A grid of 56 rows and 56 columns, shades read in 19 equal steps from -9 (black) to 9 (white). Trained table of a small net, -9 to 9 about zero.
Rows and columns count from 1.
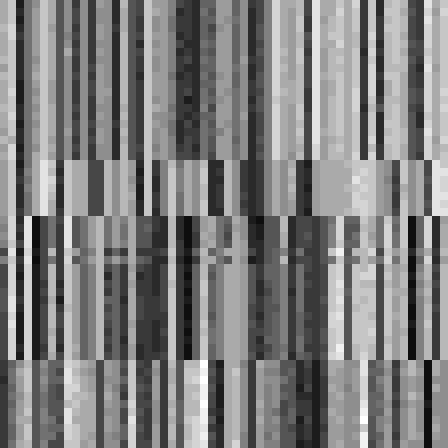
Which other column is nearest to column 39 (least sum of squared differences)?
18
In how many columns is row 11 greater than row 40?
28
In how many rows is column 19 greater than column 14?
28
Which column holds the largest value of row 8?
40
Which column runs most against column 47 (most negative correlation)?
3
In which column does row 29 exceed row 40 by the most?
27
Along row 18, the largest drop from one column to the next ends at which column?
48
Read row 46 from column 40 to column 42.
-7 -4 3
